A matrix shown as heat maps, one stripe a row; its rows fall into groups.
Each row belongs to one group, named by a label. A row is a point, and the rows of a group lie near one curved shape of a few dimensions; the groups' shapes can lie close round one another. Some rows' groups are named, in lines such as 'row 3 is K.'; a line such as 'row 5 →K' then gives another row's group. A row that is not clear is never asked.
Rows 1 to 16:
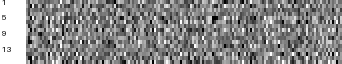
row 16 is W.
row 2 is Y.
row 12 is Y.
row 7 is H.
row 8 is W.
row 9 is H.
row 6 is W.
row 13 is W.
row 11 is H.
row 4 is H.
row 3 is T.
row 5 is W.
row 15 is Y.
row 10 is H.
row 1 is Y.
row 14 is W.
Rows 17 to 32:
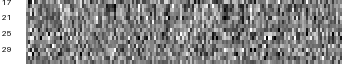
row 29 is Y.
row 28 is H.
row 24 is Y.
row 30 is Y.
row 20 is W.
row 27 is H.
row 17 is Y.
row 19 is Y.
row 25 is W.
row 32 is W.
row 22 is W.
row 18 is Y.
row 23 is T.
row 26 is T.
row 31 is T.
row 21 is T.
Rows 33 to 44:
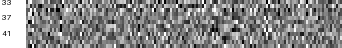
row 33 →H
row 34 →H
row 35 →W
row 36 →Y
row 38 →Y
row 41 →H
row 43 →W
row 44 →Y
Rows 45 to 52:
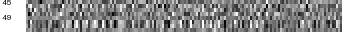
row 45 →H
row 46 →H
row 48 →Y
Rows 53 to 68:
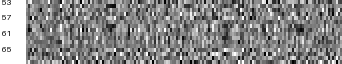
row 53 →H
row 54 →Y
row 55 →T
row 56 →W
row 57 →Y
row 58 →W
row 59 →Y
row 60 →H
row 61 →H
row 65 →Y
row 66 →T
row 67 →W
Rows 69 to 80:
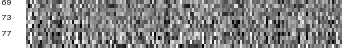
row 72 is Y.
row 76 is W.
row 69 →W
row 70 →Y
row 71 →H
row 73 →H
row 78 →H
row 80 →H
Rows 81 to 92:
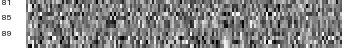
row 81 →W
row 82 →Y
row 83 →H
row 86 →Y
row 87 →Y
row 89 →T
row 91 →T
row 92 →Y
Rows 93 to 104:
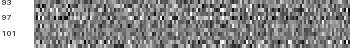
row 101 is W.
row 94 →Y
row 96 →T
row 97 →W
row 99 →W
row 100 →H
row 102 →W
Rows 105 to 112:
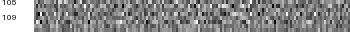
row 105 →W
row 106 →T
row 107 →W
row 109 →H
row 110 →Y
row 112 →T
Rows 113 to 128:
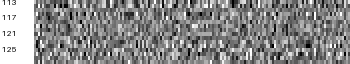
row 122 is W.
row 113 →T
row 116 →H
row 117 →H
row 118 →W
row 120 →H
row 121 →W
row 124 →H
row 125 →Y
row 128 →W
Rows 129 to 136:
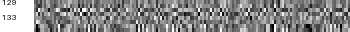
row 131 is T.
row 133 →T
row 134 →H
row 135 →H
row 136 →H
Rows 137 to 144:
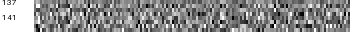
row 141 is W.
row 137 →W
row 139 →H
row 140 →W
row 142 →H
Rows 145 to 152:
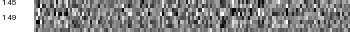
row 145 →W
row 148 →W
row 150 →Y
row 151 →W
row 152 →T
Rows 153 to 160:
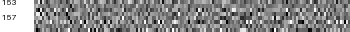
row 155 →Y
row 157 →T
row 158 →W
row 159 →W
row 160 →H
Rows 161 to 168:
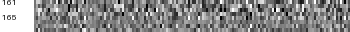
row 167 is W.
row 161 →W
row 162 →Y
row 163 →T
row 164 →Y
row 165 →W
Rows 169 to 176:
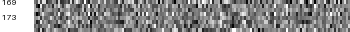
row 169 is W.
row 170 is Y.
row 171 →W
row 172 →H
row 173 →W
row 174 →Y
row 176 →Y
